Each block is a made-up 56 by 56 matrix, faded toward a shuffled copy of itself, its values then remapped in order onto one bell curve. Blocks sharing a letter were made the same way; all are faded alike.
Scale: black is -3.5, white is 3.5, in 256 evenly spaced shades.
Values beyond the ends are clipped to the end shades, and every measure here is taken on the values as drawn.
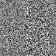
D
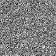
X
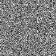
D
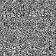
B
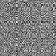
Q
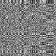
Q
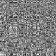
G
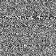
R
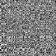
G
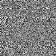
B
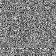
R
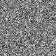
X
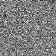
X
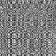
Q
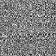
G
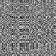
Q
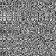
G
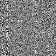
D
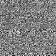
R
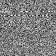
R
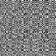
Q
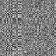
Q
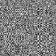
G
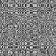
Q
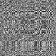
Q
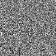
B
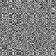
Q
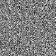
D
